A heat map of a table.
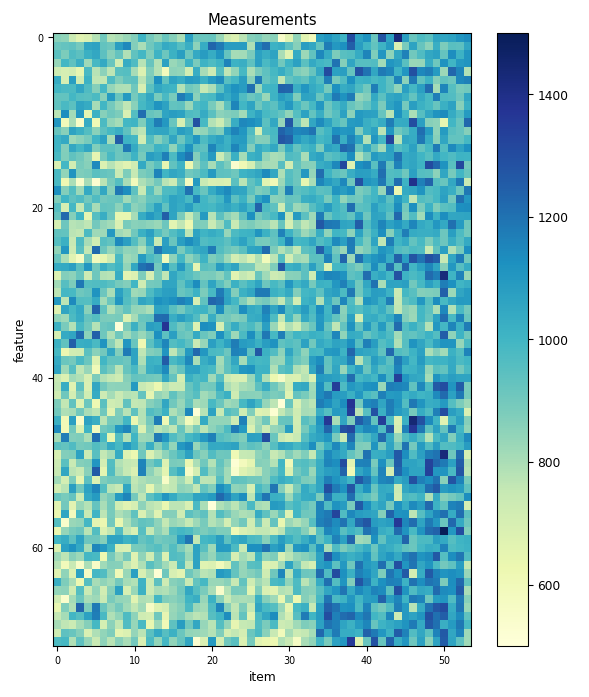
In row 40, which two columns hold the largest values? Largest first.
44, 38
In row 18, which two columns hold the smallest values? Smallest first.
44, 11
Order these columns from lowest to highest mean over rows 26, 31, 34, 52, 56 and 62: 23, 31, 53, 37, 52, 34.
31, 23, 53, 34, 37, 52
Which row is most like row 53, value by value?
68
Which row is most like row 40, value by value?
0
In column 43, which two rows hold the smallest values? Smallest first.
51, 9
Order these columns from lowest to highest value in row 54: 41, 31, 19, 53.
41, 31, 19, 53
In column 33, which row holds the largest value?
11
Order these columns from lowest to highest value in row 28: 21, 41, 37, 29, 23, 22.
23, 29, 21, 22, 41, 37
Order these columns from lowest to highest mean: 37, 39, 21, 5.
5, 21, 39, 37
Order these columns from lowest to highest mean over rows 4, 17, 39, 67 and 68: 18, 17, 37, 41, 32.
17, 32, 18, 41, 37
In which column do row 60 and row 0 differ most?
29
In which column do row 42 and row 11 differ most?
30
